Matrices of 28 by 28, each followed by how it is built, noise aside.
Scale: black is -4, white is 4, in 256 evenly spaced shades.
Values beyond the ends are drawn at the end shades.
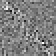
banded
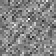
Hankel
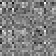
low rank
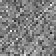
Hankel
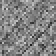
Hankel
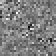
block diagonal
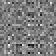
low rank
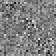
block diagonal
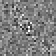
banded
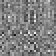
low rank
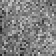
smooth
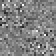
block diagonal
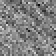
Toeplitz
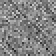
Toeplitz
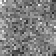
smooth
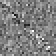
banded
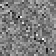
banded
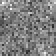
smooth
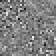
block diagonal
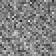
Toeplitz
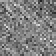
Toeplitz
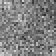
smooth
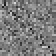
banded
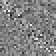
banded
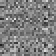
low rank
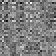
low rank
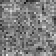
smooth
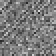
Hankel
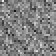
Toeplitz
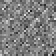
Hankel
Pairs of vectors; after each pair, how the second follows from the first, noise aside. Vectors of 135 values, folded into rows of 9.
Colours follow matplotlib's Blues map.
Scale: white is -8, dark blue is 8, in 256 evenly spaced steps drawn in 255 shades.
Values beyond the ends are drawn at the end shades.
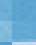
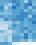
scaled up.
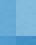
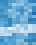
wrapped around, negated, scaled up.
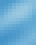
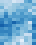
wrapped around, scaled up.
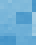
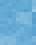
negated, shrunk.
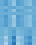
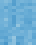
negated, shrunk.
